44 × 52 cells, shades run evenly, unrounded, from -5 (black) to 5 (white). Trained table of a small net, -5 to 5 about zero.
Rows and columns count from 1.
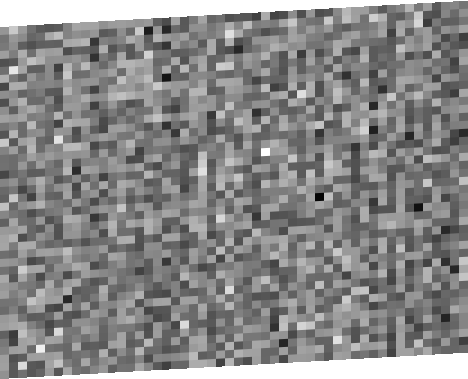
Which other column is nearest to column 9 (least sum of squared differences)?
18
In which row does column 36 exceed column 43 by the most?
35
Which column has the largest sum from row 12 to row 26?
23
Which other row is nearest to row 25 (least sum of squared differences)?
9
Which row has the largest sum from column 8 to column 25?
10
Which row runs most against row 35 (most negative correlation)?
30
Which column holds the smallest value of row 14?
19
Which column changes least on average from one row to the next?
44
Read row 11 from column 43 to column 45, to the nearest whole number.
-3 -1 1
